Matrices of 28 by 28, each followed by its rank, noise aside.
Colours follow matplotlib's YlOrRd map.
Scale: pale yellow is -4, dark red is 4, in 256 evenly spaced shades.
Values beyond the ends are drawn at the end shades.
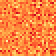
five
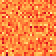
six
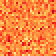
seven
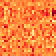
five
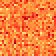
six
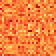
four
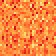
six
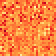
seven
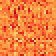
six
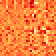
five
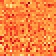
four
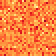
eight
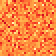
eight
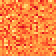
eight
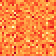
four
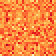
five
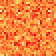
five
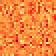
six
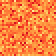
eight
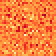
seven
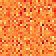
seven
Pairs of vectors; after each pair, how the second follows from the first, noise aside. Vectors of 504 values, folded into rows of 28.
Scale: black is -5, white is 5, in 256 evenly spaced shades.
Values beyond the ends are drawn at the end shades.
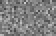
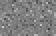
wrapped around, partly zeroed.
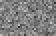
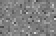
wrapped around, negated, partly zeroed.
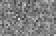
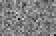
negated.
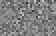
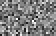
reversed, scaled up.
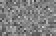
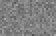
wrapped around, shrunk.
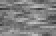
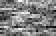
reversed, scaled up.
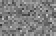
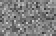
wrapped around.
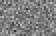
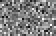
reversed, scaled up.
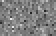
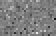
wrapped around, partly zeroed.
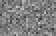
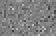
wrapped around, negated, partly zeroed.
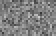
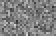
wrapped around.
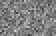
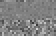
wrapped around, partly zeroed.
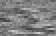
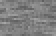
wrapped around, shrunk.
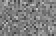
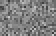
wrapped around.
